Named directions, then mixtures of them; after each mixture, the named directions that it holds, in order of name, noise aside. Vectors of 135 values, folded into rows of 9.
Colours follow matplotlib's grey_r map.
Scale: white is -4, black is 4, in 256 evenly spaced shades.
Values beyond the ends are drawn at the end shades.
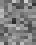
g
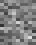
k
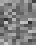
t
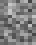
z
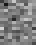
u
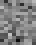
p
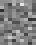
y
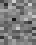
g, u, z.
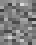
y.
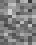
z.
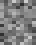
g, k, p.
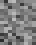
k, p.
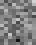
g, k, p.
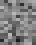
p.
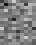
u.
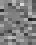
y.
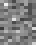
u.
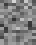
g, t, u.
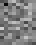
k, u.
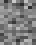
g, p.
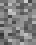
g, k, z.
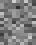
g, k, y.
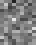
g, u, z.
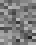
k.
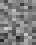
k, p.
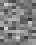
t, u.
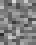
g, p, y.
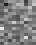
g, u.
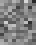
g, t.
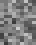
g, k, z.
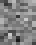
p, u.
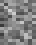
k, t, z.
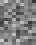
p, t.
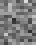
g, z.
